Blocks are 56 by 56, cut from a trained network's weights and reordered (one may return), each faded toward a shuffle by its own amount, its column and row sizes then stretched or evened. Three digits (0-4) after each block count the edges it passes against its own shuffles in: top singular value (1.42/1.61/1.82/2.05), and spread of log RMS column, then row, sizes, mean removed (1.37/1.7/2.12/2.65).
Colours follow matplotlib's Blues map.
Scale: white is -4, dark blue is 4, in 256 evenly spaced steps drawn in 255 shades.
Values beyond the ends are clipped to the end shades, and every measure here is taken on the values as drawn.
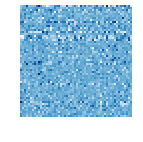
3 0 3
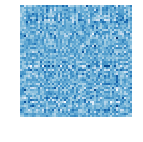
4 0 3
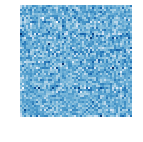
0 0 3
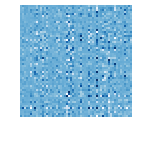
2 4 3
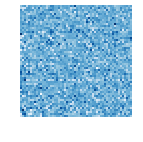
1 1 1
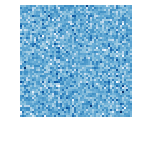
0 2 0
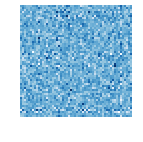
0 2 2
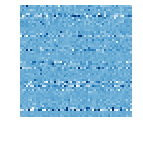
2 0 4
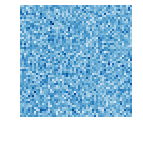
1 0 0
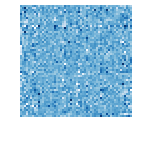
0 3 1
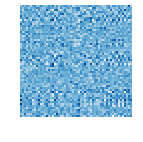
4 2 3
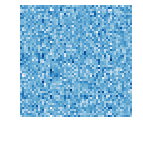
1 3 0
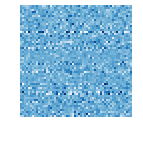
2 0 4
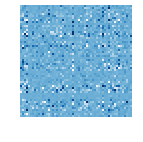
0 3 4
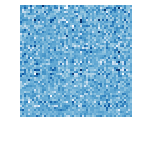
2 2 3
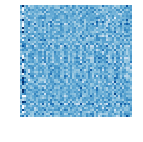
4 2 1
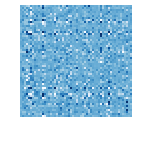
4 4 2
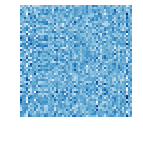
4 4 0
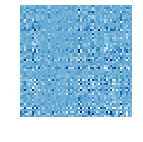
4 4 4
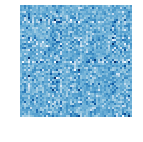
1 3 2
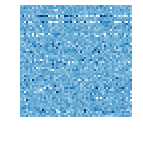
2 0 3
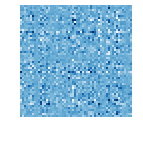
0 4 3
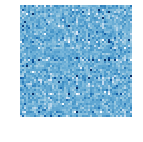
0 1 2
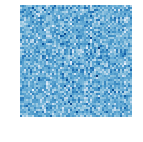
3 1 0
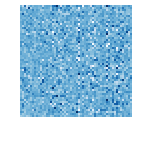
0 3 1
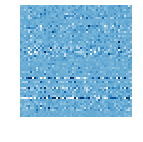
3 0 4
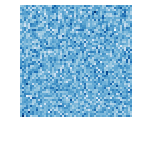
1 0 0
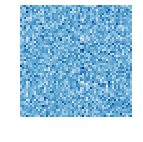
2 1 0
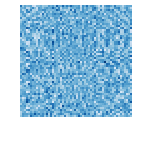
4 2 0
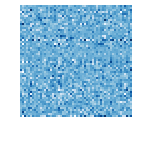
2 2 3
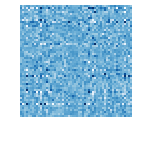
1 2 3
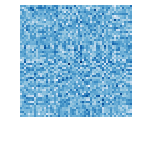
3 0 2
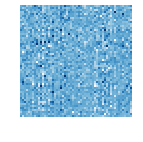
1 3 0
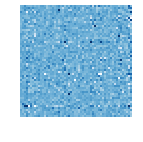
0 2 1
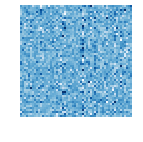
2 3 0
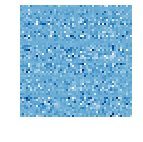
0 2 4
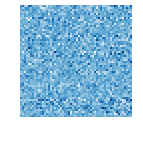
0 0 3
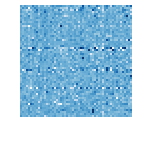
2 1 3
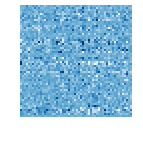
1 3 4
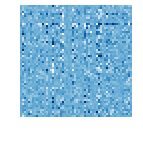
2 4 2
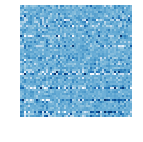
4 1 4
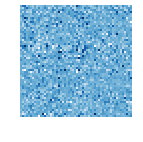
0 2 2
